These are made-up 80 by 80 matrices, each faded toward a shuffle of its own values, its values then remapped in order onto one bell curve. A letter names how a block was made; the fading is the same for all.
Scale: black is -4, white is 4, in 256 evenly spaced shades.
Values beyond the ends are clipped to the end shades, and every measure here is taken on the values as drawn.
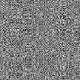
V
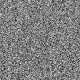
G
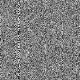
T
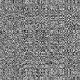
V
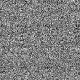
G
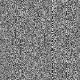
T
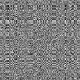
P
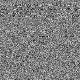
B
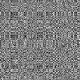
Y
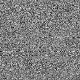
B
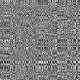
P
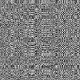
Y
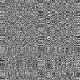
Y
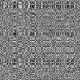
P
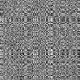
P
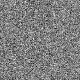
G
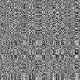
Y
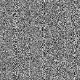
T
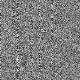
T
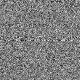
B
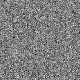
G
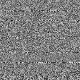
B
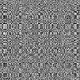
P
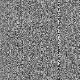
T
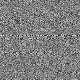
B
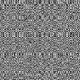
P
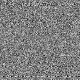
B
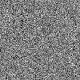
G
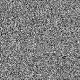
G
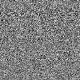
B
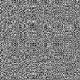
V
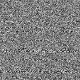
B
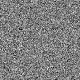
G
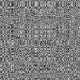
Y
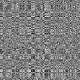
P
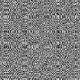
P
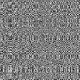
Y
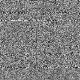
B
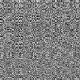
V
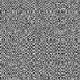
P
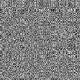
V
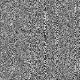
T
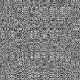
V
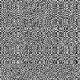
P
